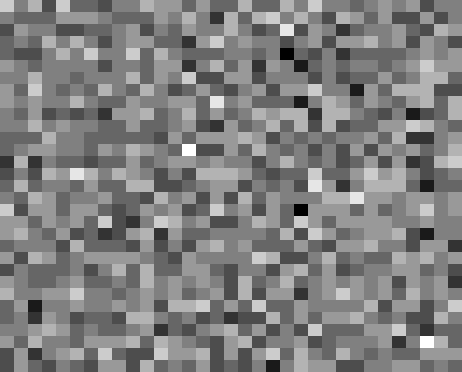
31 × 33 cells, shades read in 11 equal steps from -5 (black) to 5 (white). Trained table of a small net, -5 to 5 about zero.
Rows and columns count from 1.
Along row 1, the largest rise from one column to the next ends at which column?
5
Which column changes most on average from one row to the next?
22
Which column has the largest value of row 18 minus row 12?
31
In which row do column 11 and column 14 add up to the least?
6
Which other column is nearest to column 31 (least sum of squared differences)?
12
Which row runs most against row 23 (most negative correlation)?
18
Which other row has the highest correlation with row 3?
14
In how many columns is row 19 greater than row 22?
14
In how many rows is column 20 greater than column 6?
13
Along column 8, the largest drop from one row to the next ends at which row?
20
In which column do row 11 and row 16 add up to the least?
25
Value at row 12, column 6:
0
